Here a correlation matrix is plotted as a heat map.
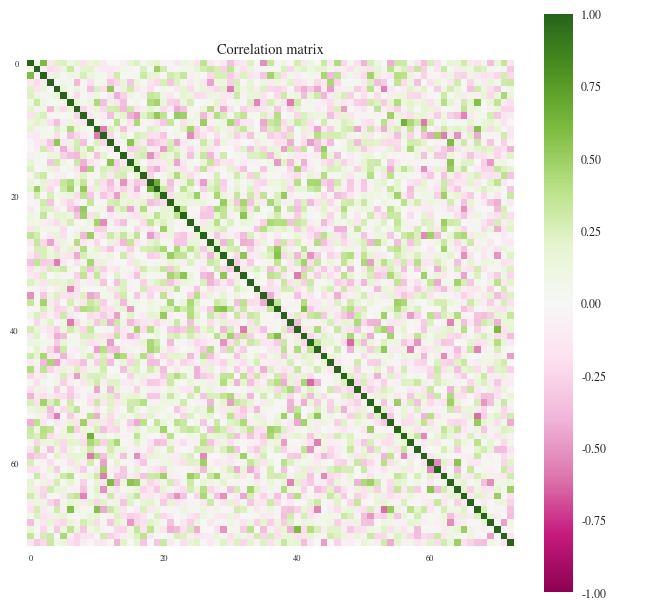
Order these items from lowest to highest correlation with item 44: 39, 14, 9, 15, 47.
15, 47, 39, 9, 14
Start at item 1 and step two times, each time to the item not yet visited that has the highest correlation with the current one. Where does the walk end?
18
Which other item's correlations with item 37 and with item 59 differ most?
9
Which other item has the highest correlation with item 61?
11
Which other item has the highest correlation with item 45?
3
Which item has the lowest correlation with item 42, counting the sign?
48
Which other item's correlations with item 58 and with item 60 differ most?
64
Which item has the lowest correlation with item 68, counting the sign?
51
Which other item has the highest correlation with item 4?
12
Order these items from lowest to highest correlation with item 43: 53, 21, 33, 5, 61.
21, 33, 61, 5, 53
